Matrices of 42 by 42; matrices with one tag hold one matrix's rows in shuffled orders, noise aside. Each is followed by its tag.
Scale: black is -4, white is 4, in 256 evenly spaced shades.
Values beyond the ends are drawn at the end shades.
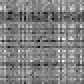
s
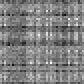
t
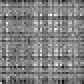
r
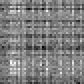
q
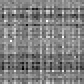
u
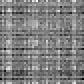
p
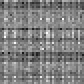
u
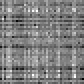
p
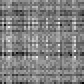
p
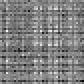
r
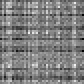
p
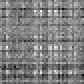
r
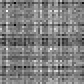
r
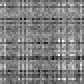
s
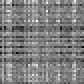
p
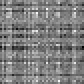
p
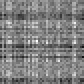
p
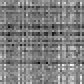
s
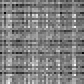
p
